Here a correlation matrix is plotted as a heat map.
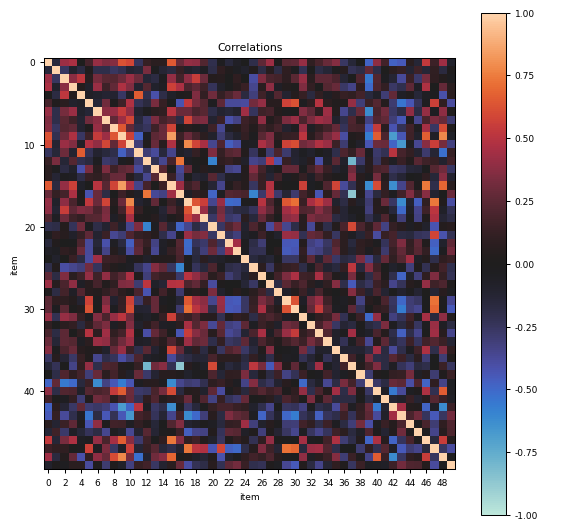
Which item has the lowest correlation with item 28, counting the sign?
12
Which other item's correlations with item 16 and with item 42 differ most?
15
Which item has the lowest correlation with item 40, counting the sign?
42
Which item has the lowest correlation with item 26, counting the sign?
43
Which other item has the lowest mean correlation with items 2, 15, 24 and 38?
39
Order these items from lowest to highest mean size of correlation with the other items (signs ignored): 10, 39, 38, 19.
38, 19, 39, 10
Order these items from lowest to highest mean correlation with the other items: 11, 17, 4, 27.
11, 4, 27, 17
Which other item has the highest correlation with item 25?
37
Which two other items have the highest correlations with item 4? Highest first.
11, 2
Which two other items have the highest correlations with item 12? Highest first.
16, 27
